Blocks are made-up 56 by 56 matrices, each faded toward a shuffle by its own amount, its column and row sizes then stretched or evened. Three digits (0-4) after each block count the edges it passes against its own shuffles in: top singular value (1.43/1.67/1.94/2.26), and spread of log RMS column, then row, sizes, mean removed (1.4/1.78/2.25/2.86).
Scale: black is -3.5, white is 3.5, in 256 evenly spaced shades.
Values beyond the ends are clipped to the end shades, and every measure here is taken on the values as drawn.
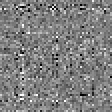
2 3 3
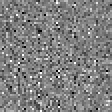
1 2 0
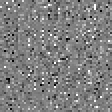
2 2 0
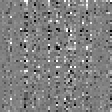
2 4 2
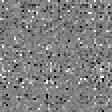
1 1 2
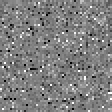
0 0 0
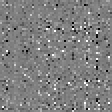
1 2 1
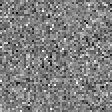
0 1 0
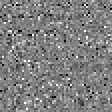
2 0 1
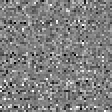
0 1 3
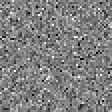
1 0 0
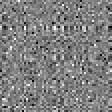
4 1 1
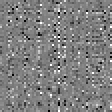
3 4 0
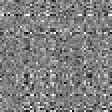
4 2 3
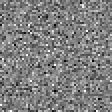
1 1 1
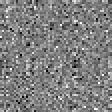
3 1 0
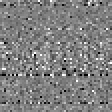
3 0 3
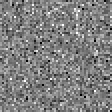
0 0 0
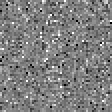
1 0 0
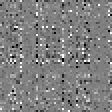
3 4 2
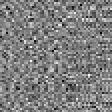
4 0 0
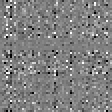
0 4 3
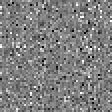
1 2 0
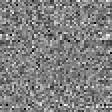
2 0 2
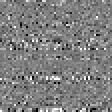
3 1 4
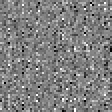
1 3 1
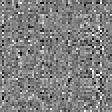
4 3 1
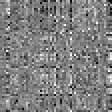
4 3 1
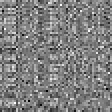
4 2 1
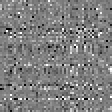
4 2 3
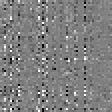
4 4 2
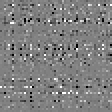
2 3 4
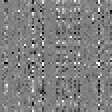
4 4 1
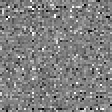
1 1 3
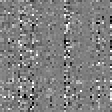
1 4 2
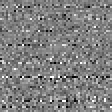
3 0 4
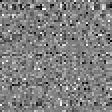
3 0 3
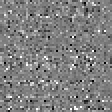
1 2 3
